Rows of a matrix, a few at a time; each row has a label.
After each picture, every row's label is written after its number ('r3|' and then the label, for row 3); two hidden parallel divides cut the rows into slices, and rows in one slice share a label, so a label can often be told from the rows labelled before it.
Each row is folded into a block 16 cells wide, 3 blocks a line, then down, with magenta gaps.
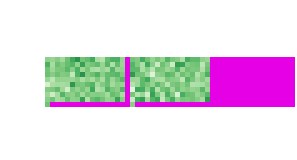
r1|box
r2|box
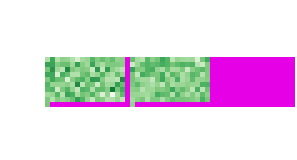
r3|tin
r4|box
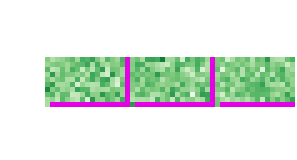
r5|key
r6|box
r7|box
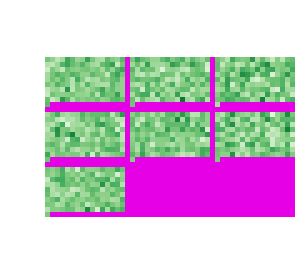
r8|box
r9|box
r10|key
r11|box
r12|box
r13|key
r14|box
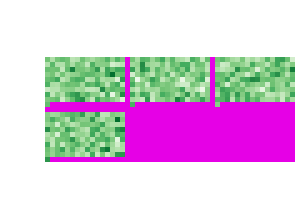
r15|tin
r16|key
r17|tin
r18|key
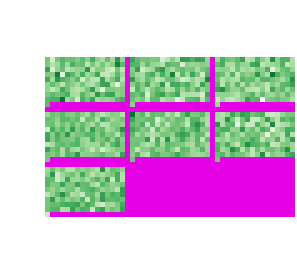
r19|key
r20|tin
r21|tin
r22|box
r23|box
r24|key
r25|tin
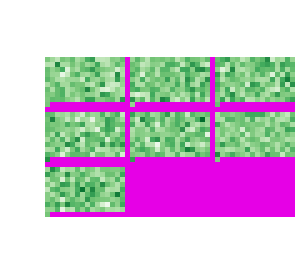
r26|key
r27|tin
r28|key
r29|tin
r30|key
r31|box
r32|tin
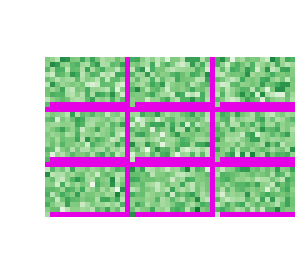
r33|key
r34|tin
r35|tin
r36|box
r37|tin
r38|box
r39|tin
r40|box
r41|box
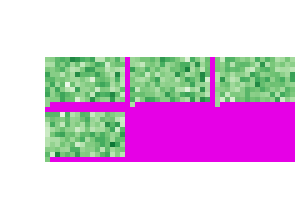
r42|key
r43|key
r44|box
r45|tin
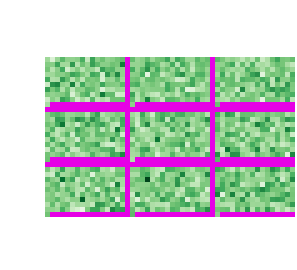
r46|key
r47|key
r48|tin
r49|key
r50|key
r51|key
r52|key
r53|key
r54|tin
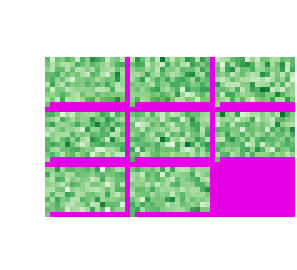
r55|key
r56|tin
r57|key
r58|tin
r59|tin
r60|tin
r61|key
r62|box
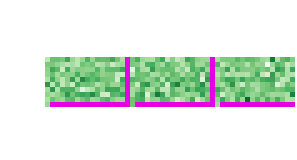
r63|tin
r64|tin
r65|tin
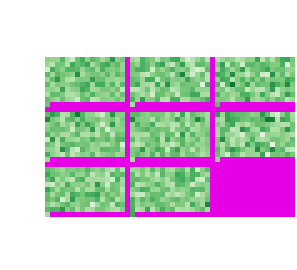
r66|box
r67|key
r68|tin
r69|box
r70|box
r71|key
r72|box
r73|box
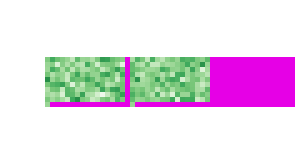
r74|tin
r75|box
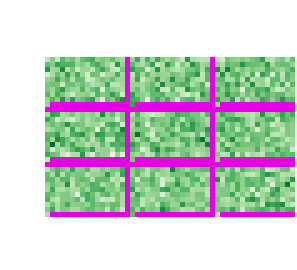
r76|key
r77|tin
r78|key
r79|tin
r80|tin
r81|box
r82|box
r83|box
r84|key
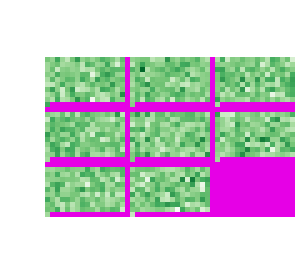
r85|tin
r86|box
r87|tin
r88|box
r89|box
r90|tin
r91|box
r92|tin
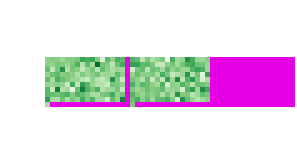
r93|key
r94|tin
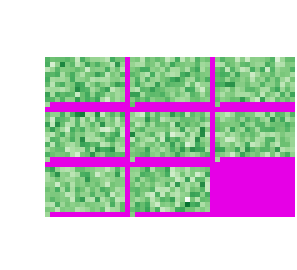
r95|box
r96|box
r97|box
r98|key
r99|key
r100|box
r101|box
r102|key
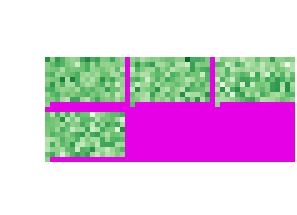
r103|box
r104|tin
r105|tin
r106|tin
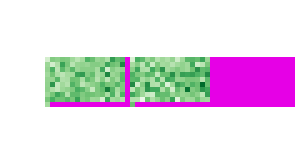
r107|box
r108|tin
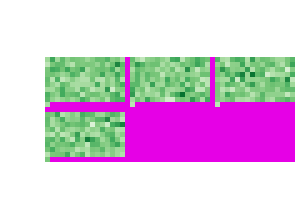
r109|box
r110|box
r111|box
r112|box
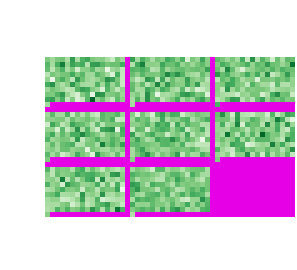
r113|key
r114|key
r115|key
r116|tin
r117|key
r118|tin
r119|key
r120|box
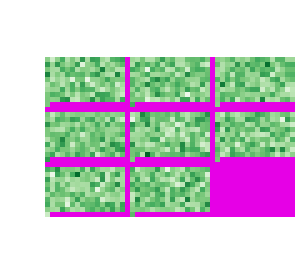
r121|key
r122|tin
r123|key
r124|box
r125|key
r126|key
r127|key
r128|tin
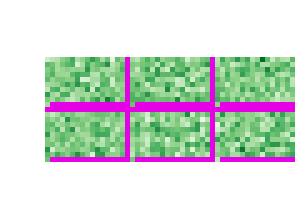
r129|box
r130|key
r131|box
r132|box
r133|tin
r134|tin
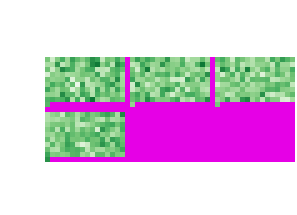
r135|key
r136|key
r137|tin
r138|tin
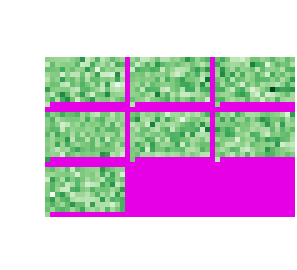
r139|key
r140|tin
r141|tin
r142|box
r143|tin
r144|box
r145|tin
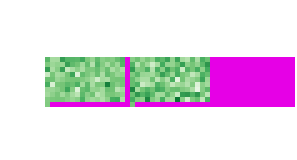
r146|box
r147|key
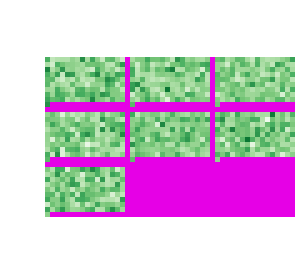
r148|key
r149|key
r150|box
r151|tin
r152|box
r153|tin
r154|key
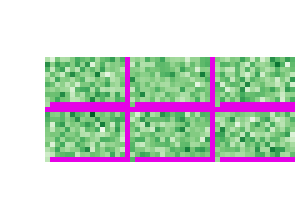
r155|key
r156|box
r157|tin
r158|key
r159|key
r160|key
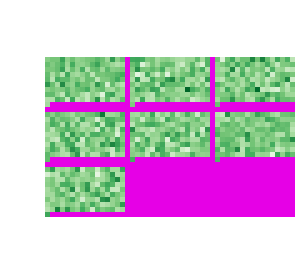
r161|box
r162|tin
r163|key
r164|tin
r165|tin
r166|box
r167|tin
